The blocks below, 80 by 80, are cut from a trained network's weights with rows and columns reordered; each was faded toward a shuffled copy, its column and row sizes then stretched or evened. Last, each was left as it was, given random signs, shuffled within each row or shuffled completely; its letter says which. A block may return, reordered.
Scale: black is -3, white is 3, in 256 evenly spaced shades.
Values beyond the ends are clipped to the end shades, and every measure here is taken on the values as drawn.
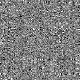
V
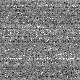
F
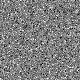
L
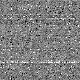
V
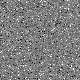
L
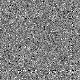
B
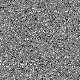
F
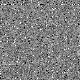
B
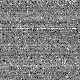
F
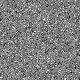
L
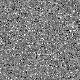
F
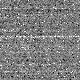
F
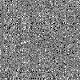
V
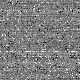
F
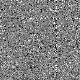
B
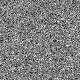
F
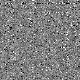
B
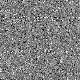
F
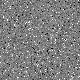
L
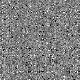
V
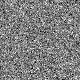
L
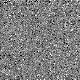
B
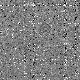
B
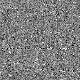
B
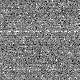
F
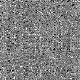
V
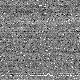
F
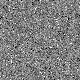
L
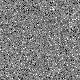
L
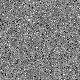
L
